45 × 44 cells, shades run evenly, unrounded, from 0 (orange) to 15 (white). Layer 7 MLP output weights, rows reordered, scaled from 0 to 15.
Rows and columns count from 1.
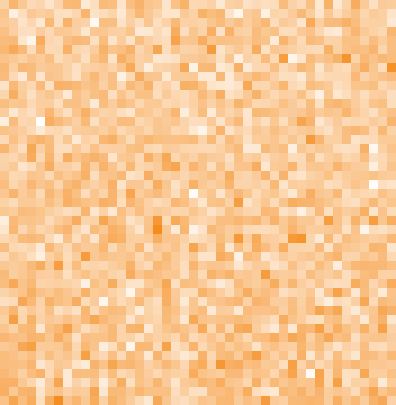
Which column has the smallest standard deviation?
6
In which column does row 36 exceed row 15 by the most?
41
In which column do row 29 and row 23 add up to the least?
10
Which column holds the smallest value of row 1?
40
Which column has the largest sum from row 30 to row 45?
21
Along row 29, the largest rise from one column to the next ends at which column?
27
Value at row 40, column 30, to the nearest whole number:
7
